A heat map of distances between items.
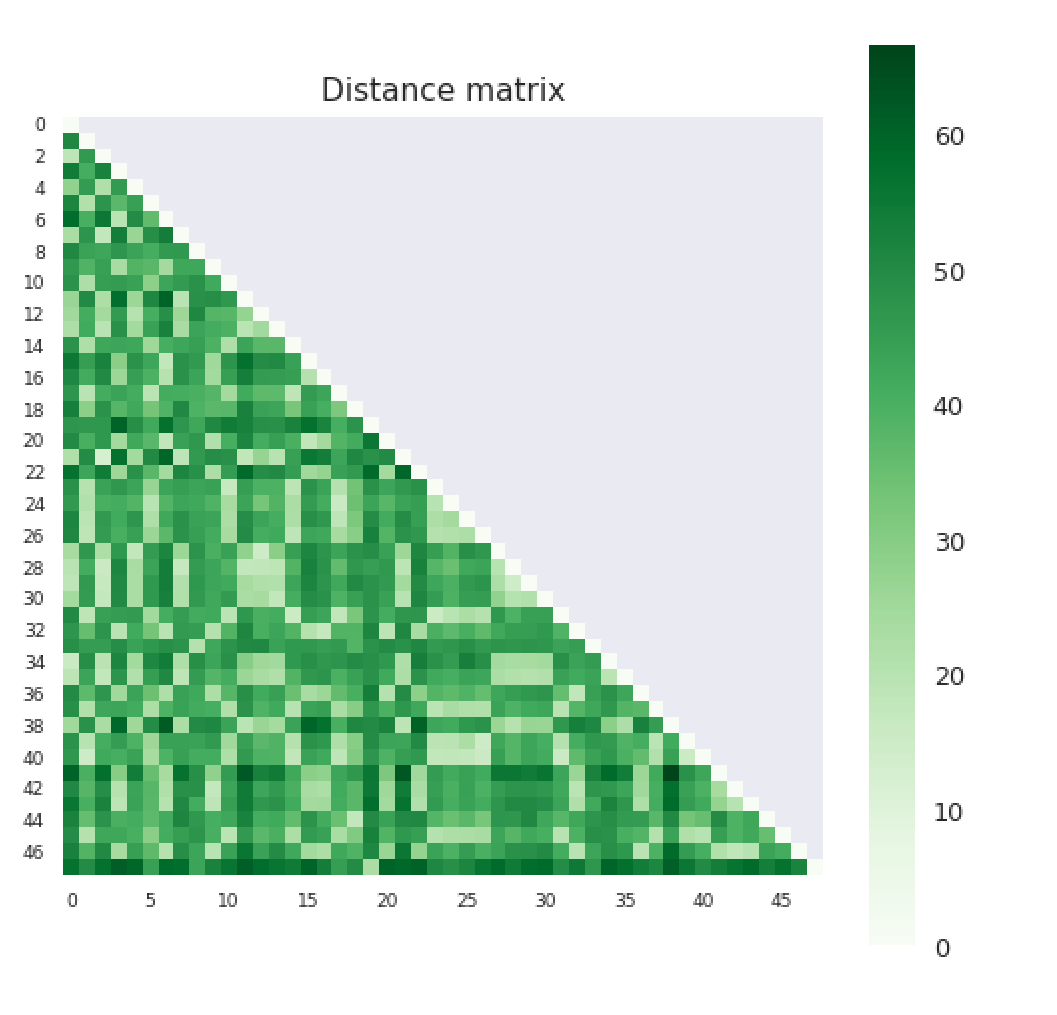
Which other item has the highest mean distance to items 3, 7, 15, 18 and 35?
47
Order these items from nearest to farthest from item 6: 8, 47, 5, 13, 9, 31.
9, 5, 31, 8, 13, 47
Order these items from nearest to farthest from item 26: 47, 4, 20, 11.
20, 4, 11, 47
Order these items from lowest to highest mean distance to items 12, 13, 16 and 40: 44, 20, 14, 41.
14, 20, 44, 41
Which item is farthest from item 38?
41
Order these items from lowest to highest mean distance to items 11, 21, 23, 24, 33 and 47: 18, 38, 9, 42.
38, 18, 9, 42
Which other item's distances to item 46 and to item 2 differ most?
21
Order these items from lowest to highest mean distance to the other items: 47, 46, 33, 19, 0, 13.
13, 46, 0, 33, 19, 47
